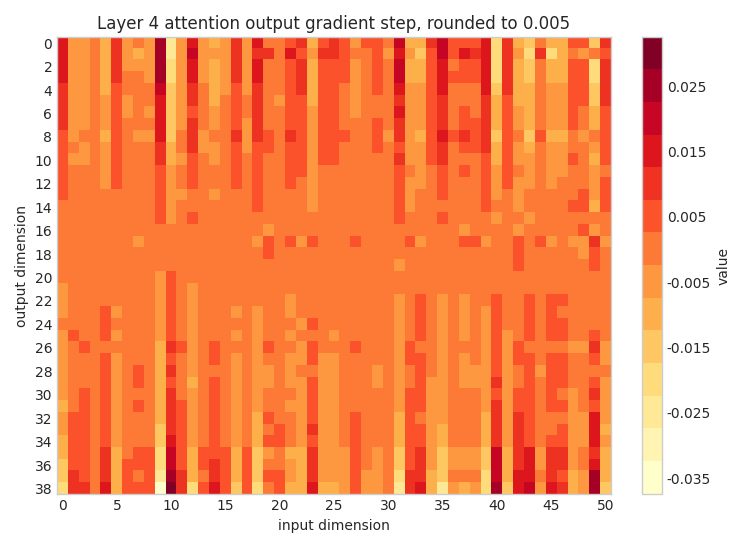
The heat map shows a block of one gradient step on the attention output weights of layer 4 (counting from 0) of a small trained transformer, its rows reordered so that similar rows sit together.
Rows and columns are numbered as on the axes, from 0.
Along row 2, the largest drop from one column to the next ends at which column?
10
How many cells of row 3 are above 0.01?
7
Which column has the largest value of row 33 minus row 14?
49
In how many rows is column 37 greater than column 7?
10
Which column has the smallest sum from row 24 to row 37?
9
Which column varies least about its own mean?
3
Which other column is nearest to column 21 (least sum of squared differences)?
37
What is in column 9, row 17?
0
